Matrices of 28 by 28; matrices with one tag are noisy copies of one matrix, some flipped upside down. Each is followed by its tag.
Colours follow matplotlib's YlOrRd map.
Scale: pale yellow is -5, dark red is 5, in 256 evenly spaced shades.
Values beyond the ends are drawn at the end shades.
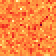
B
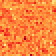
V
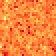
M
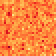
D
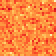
D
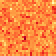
V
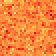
D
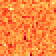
V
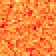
B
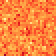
M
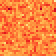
D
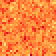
V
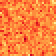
V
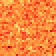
D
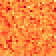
D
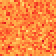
D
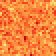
V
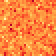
M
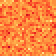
D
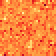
M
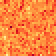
M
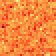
B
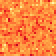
V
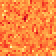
V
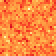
M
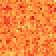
D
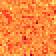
V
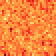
M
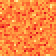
B
